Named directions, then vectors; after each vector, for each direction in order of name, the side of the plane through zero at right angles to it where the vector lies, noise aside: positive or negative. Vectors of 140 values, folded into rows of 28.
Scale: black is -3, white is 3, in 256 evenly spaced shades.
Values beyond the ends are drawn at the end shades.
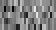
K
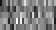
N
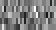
positive, negative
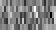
positive, negative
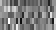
negative, negative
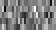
positive, negative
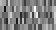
positive, negative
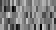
positive, positive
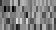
positive, positive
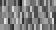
negative, positive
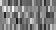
negative, negative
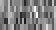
positive, negative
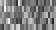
negative, negative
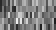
positive, positive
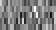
positive, negative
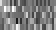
negative, negative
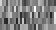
positive, negative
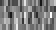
negative, positive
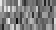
negative, negative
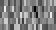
negative, positive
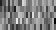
positive, positive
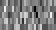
negative, positive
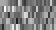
negative, negative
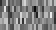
negative, positive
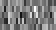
positive, negative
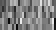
positive, positive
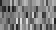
positive, positive
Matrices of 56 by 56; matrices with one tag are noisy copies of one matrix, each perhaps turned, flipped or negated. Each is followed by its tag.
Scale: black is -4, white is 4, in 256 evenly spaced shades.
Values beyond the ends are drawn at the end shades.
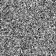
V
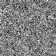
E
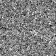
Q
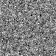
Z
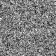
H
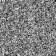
H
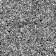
H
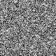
E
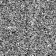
Q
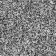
V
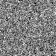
Z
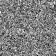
H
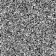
E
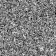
Z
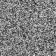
Z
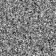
Z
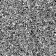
Q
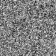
Z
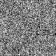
V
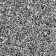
E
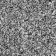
H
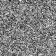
E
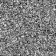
V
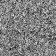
Q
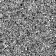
E
